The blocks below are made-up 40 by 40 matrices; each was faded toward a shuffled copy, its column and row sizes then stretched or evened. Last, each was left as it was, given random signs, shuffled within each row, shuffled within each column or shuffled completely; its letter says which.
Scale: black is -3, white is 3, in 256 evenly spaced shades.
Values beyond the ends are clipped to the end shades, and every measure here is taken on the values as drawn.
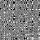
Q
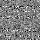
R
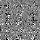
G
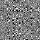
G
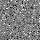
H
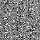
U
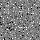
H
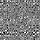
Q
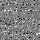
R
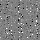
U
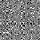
Q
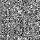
U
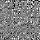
G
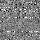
R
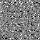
R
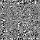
G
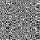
Q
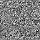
R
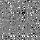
G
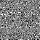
R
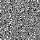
U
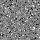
H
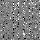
U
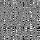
Q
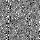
U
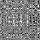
Q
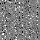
U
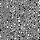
U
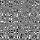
Q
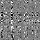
Q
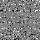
R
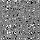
G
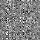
G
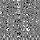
Q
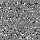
R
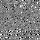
R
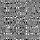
Q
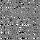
G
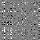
Q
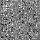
U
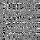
Q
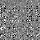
G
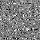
R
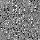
U
